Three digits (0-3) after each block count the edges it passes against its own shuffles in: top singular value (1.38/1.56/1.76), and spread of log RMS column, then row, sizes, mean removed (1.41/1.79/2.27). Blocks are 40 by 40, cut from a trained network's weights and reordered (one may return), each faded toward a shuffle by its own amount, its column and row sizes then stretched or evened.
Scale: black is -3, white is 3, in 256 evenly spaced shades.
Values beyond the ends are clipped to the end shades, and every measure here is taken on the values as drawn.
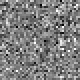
1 2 1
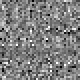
1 2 2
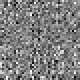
2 2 2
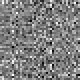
2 3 1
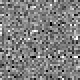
1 2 2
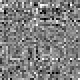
2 1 2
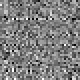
3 1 2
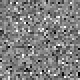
0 1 1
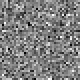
0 0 2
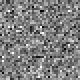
0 0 2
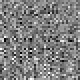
3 2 2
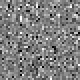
0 2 1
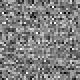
2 0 2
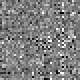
0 2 1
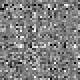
2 2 3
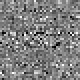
0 1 3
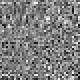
2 2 1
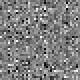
0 3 2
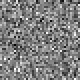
1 1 0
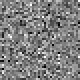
0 2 0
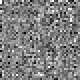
0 2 1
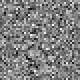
2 1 0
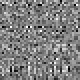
3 1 3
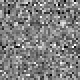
0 0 2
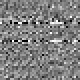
3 0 3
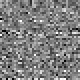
2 1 2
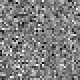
0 2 1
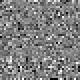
0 1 3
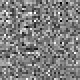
2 1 1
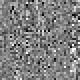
0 3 0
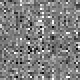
1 3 2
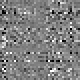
0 3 3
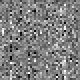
0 3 0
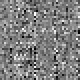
0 3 0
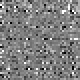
0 2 3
